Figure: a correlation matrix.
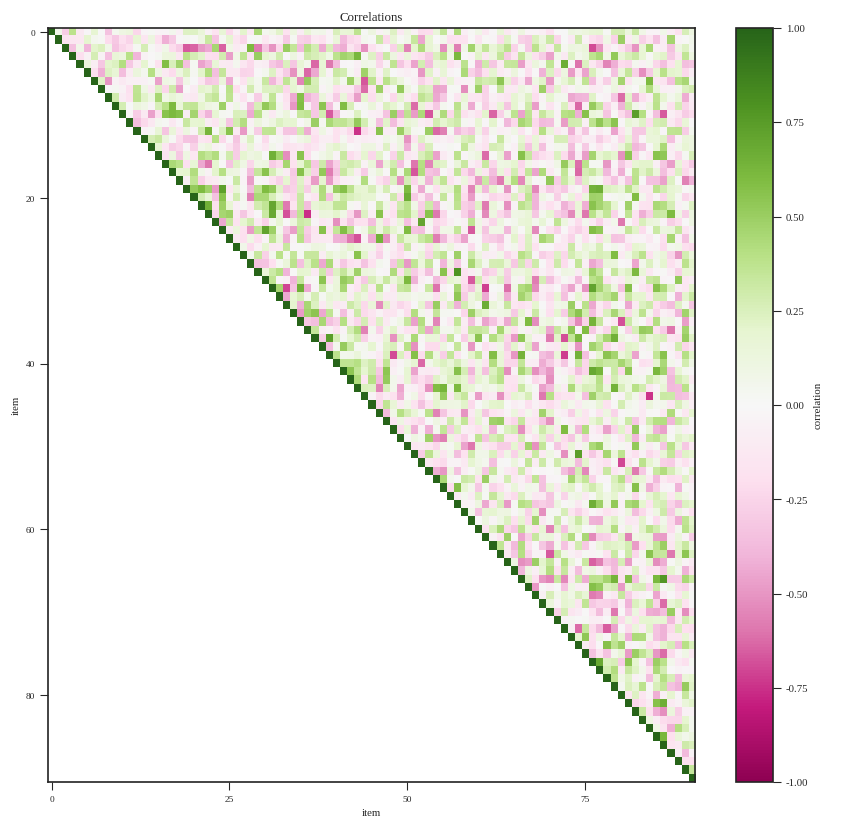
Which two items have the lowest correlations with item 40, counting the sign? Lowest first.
52, 23
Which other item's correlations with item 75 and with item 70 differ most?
36
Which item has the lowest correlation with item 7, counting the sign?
44
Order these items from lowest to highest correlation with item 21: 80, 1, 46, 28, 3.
28, 80, 1, 3, 46
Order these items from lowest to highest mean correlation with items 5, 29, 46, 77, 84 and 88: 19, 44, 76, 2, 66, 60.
2, 44, 66, 60, 76, 19
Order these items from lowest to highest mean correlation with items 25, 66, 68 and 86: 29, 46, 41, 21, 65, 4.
4, 65, 29, 41, 46, 21
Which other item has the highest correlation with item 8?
35
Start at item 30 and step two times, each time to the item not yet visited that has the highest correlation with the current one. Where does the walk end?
19
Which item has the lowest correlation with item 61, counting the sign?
31
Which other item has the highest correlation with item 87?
22
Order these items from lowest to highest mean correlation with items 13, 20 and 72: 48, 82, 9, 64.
64, 82, 9, 48
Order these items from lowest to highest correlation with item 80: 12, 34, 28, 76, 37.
76, 12, 28, 37, 34
